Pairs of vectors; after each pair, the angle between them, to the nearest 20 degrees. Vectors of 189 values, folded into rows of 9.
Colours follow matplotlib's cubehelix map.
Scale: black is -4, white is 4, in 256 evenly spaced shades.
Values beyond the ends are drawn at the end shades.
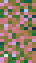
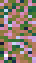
60 degrees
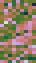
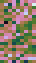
160 degrees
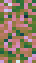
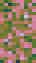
160 degrees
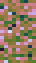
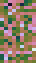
80 degrees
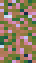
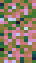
100 degrees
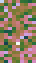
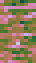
60 degrees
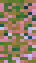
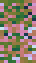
20 degrees
